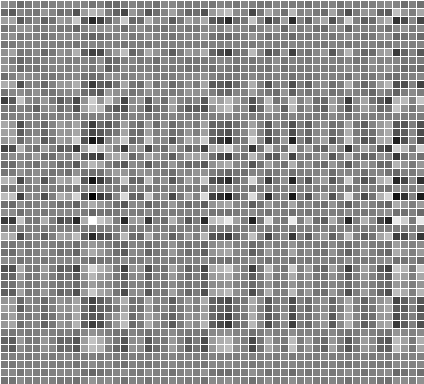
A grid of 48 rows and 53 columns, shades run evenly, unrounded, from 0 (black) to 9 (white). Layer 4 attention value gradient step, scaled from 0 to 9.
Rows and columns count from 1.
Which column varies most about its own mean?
12
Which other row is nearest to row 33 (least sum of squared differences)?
27
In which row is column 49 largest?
25
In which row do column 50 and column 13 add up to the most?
28
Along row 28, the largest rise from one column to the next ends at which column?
50
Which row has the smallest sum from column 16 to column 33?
14
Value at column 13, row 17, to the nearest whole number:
3
